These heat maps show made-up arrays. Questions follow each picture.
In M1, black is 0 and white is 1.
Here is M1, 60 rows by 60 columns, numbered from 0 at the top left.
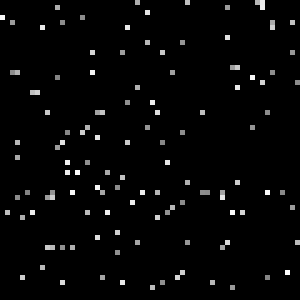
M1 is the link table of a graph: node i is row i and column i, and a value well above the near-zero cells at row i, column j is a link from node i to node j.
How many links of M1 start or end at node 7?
2
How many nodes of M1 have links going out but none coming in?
6
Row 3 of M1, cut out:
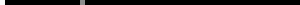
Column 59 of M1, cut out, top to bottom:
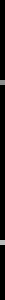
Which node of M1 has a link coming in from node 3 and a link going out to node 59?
node 16
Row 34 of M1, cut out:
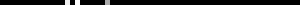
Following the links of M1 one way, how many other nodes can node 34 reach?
9
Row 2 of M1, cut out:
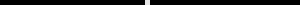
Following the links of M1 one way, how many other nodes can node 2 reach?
2
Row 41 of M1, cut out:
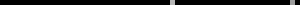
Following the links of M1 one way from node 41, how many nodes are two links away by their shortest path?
3
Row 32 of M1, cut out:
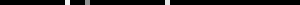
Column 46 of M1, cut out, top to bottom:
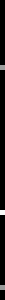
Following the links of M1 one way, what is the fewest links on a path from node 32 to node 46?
2
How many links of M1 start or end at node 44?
3
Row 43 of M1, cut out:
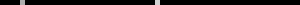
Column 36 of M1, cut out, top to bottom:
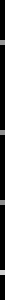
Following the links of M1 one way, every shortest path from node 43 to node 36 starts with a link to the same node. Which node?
node 4
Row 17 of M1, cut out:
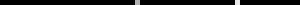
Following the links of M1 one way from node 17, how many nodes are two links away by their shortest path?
1
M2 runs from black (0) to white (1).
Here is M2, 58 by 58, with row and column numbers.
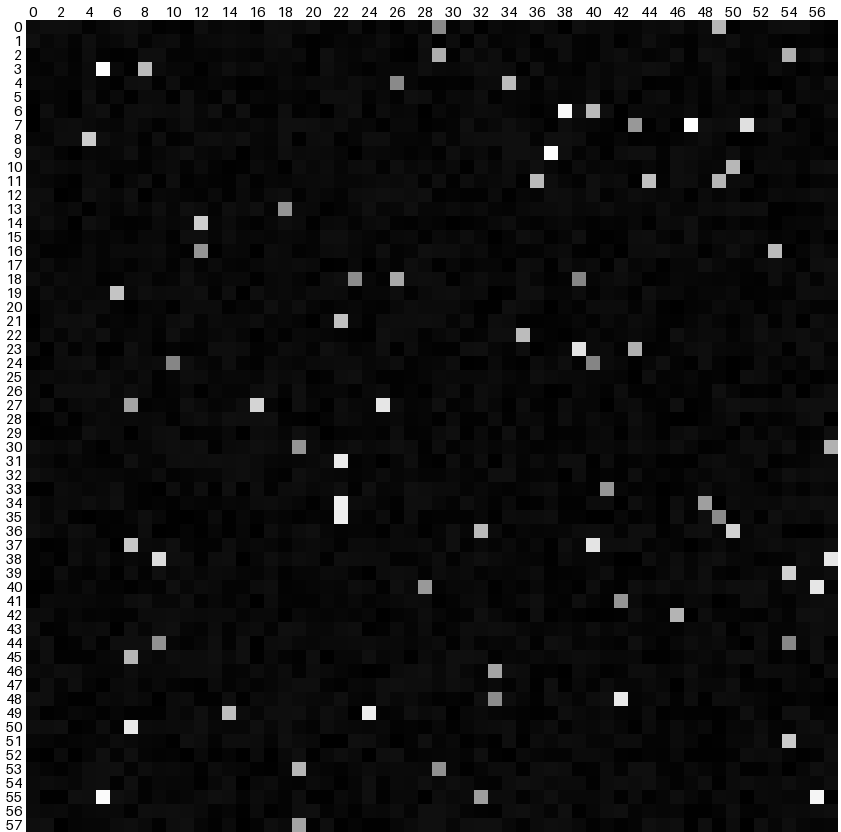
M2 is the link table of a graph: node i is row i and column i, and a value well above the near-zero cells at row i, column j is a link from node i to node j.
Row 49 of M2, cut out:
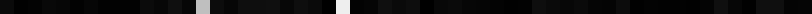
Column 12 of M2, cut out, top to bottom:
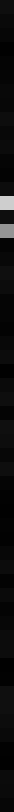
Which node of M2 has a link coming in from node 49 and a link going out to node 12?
node 14
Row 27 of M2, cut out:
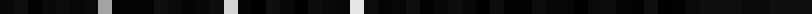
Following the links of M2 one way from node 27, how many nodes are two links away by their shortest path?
5
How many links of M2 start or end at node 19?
4
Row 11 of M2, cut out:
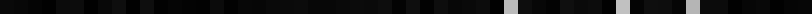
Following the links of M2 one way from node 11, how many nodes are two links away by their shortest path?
6
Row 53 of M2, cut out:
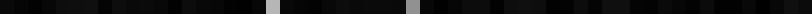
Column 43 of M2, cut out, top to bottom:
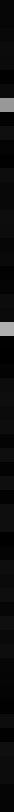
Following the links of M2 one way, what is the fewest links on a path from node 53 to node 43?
7
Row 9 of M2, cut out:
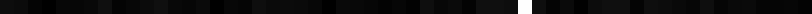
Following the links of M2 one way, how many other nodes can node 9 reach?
9
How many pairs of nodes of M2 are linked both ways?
1
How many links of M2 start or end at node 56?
2
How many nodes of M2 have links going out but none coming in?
11
